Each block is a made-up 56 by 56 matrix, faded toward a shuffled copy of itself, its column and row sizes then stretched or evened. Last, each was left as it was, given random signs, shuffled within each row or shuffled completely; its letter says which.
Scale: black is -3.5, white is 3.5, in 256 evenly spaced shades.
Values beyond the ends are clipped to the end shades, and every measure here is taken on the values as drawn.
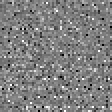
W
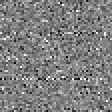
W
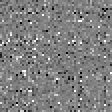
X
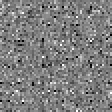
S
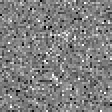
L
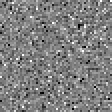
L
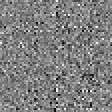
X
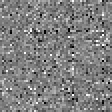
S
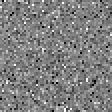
L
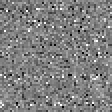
W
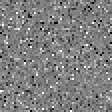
L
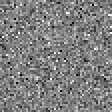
L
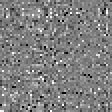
X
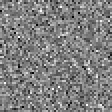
L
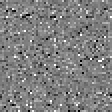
W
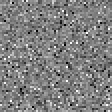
L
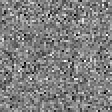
W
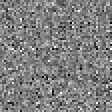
X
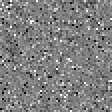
L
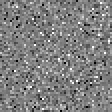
L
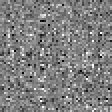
X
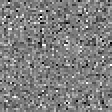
S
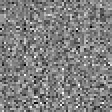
X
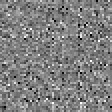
X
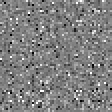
S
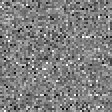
W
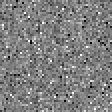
L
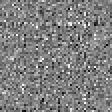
X
